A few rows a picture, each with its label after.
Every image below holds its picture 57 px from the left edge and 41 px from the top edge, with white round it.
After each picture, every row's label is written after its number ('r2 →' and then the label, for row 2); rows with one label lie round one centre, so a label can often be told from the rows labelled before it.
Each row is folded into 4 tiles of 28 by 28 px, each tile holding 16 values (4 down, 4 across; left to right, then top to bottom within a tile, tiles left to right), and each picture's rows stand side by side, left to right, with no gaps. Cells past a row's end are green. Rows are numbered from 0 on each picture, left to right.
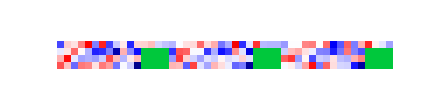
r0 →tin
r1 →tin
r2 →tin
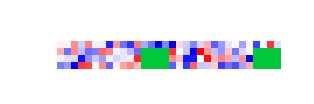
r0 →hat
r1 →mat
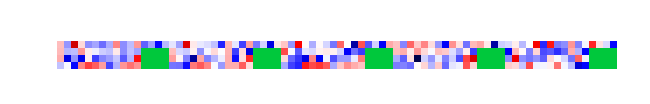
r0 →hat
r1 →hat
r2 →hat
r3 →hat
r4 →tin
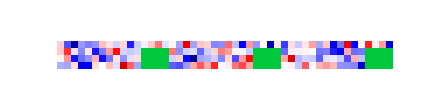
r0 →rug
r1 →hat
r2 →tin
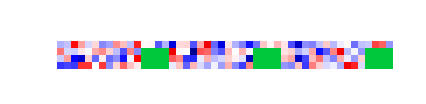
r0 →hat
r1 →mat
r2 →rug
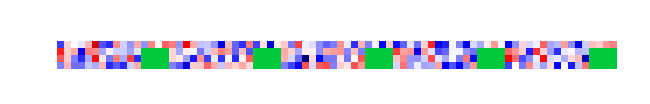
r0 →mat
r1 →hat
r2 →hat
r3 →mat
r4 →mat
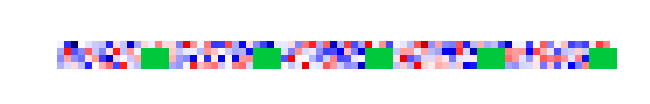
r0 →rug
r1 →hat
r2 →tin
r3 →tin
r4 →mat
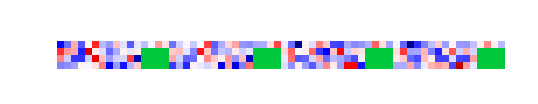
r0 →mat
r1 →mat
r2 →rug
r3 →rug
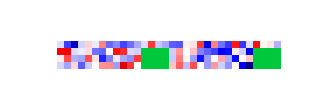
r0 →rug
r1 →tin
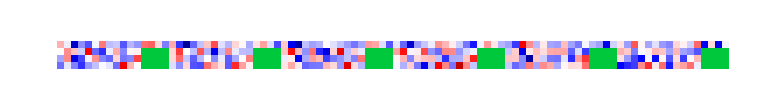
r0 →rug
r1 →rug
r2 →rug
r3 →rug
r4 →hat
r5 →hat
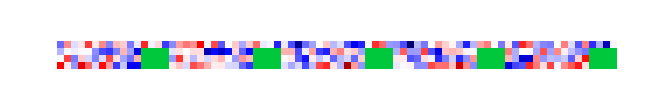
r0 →tin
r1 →tin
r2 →rug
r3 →rug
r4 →hat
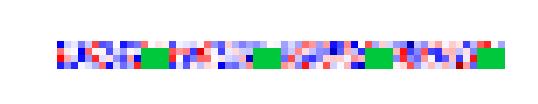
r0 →mat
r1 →mat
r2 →tin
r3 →rug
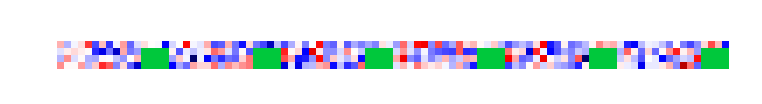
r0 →tin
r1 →hat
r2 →mat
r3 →tin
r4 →mat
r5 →rug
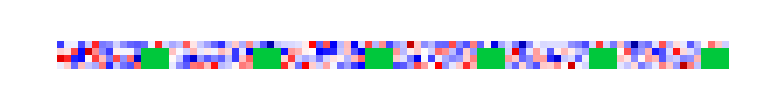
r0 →mat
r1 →hat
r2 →tin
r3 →hat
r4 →rug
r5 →rug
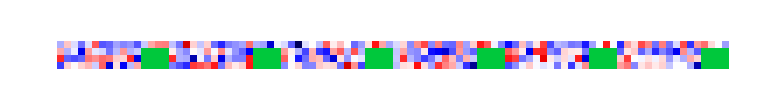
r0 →mat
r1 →hat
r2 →rug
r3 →tin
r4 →mat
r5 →tin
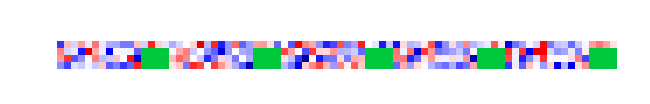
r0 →mat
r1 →tin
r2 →hat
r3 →mat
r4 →mat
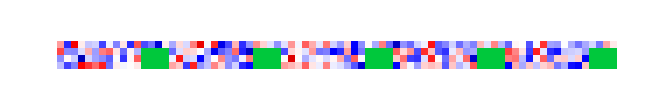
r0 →hat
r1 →tin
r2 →tin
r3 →mat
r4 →mat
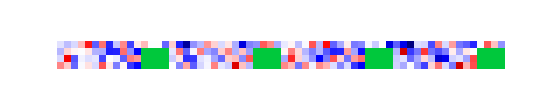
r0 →tin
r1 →rug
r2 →tin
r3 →rug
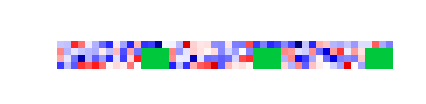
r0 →hat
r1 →hat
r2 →rug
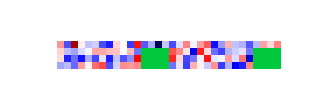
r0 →hat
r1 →mat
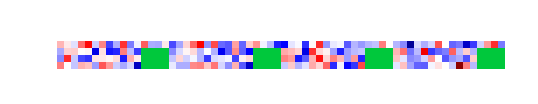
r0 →tin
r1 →tin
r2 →mat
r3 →rug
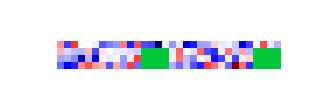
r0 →hat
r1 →rug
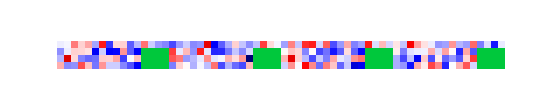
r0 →tin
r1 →mat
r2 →tin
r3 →hat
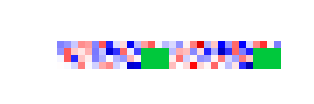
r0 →tin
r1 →tin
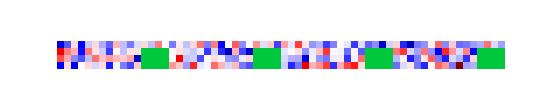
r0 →mat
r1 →tin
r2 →hat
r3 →rug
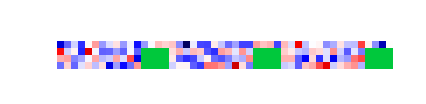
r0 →mat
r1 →rug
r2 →hat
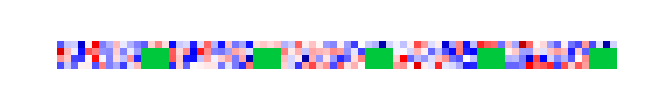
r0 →mat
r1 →mat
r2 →hat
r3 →tin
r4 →hat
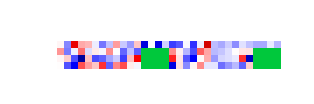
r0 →hat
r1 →mat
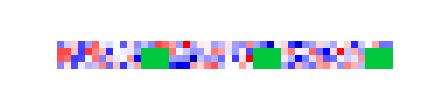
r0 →mat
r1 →hat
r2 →rug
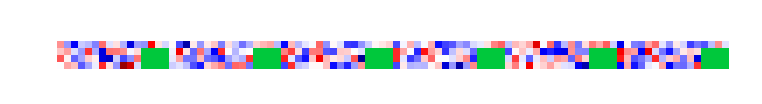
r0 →rug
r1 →rug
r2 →mat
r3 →mat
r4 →tin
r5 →mat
